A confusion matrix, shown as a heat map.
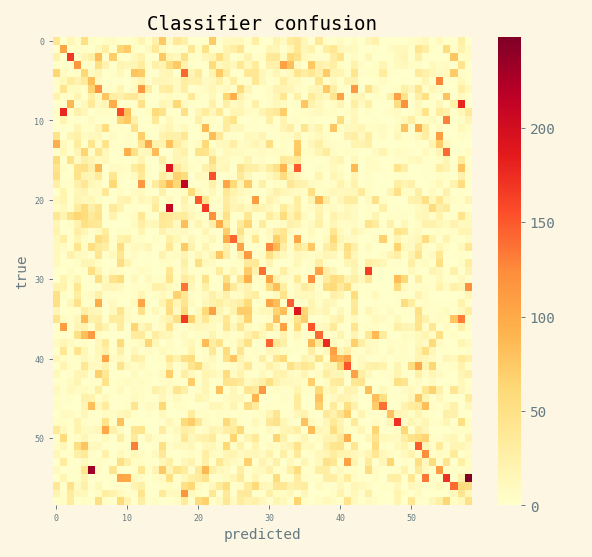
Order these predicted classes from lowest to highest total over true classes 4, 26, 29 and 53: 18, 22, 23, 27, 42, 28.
22, 28, 42, 23, 27, 18
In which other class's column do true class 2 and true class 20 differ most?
28
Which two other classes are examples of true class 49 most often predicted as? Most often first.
7, 36
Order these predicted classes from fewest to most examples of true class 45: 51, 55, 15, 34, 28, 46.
55, 15, 34, 46, 51, 28
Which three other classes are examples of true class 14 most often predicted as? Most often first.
55, 10, 34
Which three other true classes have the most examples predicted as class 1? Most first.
9, 36, 50
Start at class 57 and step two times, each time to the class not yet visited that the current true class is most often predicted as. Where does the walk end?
12
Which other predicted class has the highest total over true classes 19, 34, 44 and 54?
5
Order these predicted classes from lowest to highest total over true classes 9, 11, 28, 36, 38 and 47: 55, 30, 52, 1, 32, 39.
55, 52, 39, 32, 30, 1
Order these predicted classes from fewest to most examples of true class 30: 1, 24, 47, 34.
47, 1, 34, 24
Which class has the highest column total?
18
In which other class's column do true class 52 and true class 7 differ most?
48
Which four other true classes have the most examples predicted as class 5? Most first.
54, 37, 46, 6
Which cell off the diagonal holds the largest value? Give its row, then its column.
55, 58
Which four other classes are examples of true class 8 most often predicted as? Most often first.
57, 49, 2, 35
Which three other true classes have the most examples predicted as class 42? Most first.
6, 16, 38
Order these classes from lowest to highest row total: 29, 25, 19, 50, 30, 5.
19, 5, 29, 50, 25, 30
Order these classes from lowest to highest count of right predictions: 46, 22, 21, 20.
22, 46, 20, 21
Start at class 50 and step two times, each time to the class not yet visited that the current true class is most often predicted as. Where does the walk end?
51
